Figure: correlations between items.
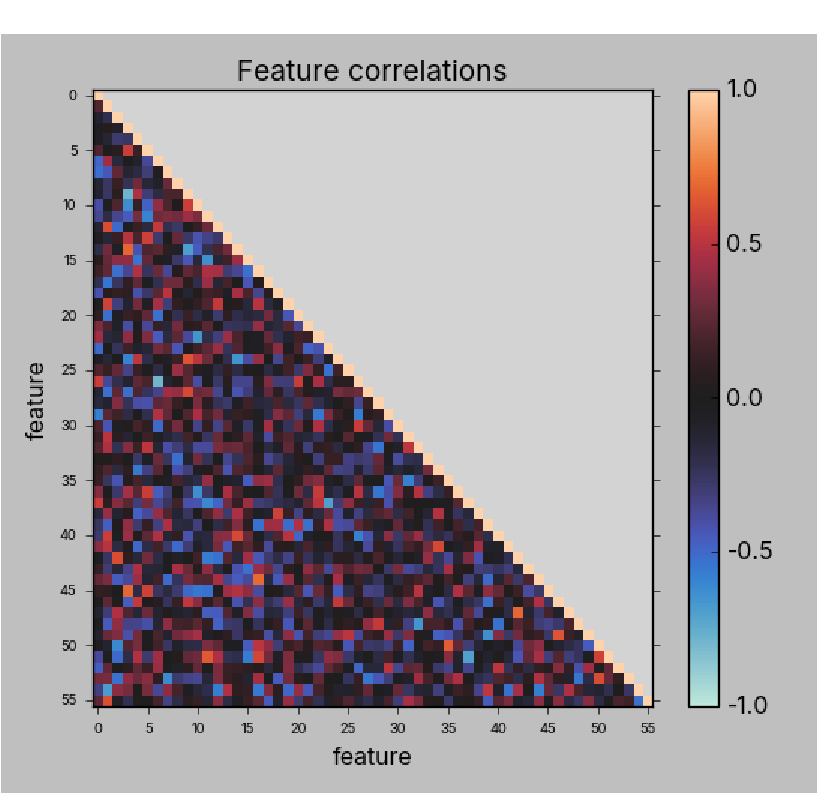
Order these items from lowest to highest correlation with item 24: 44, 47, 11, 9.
47, 11, 44, 9
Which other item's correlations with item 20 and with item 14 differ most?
40
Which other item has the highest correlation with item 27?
9
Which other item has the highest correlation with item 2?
42
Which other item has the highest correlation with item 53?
50
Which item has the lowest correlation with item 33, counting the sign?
8
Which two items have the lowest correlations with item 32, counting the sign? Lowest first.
48, 28
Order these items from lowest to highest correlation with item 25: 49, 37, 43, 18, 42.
18, 42, 43, 37, 49
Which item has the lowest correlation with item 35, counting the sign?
31
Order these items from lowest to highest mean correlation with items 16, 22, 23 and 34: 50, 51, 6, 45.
45, 6, 51, 50
